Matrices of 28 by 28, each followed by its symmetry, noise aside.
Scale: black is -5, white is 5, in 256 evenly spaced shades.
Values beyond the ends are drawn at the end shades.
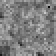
symmetric across the other diagonal.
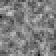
symmetric across the other diagonal.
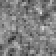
same after a half turn.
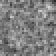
symmetric across the other diagonal.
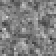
antisymmetric.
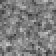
no symmetry.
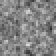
mirrored top to bottom.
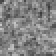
no symmetry.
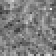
antisymmetric.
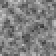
symmetric.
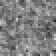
antisymmetric.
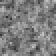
no symmetry.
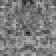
mirrored left to right.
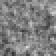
antisymmetric.
